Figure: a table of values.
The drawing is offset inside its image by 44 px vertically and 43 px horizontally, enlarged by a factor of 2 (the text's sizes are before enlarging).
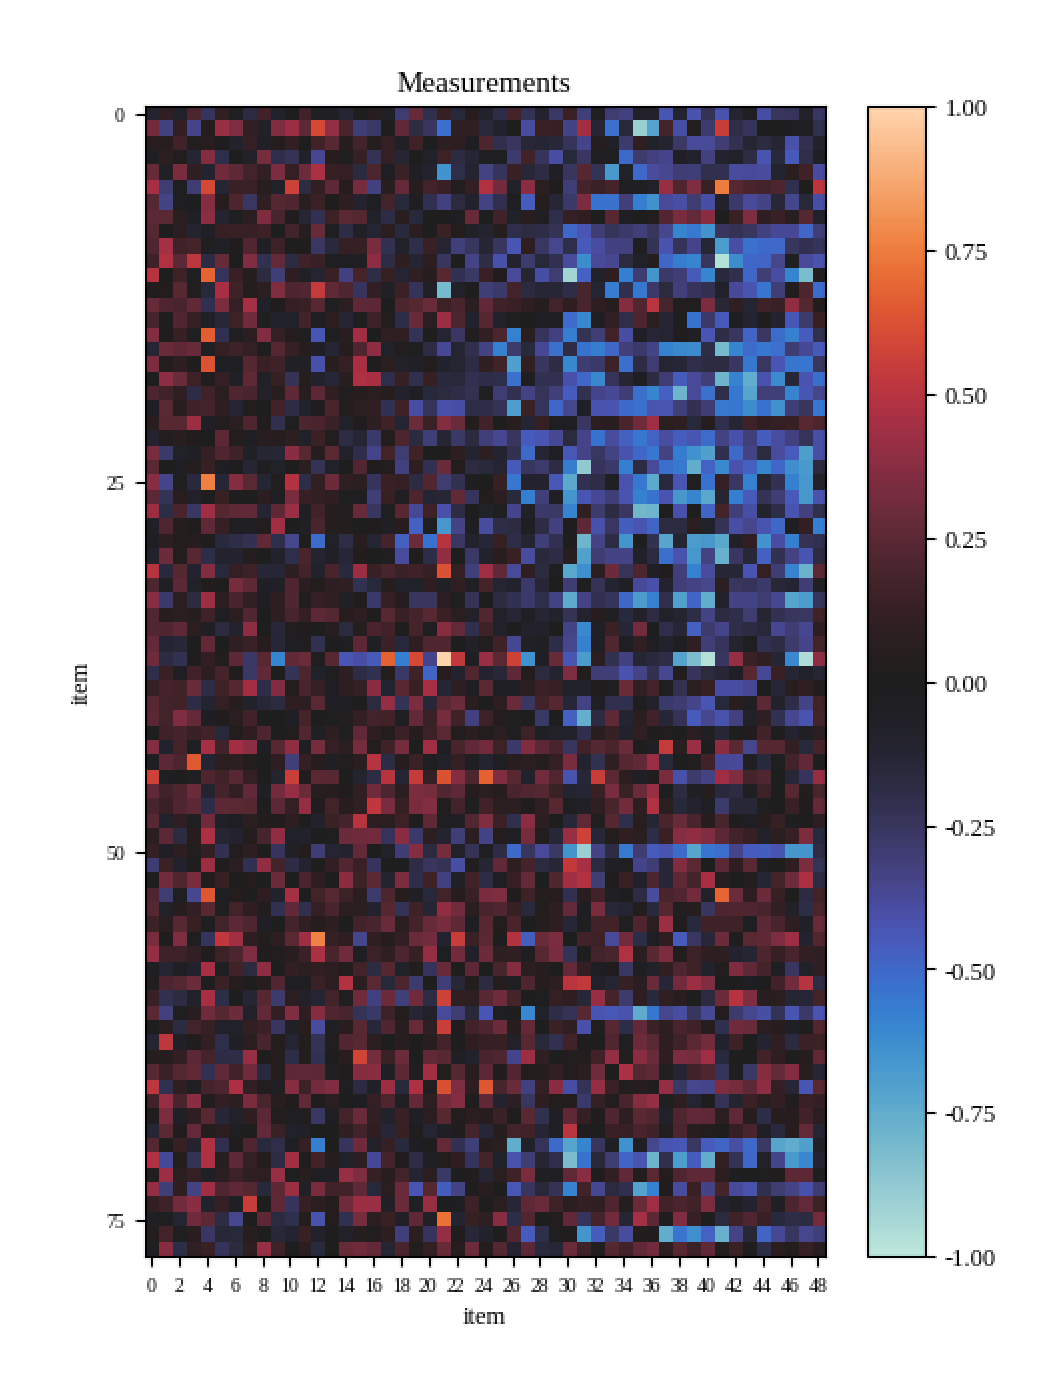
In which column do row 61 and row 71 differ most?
31
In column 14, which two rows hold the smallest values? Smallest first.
37, 11
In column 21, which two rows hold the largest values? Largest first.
37, 75
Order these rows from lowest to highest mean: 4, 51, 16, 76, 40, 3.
16, 76, 3, 4, 40, 51
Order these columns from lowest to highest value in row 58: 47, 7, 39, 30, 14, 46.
46, 7, 47, 14, 39, 30
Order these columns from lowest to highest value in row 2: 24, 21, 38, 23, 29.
38, 29, 23, 21, 24
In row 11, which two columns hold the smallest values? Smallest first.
30, 47
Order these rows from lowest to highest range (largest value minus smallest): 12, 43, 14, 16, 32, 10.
32, 43, 14, 16, 12, 10
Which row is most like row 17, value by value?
15
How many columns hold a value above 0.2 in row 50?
3
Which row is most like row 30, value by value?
76
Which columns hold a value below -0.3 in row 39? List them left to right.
41, 42, 43
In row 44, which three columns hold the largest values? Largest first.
3, 16, 36
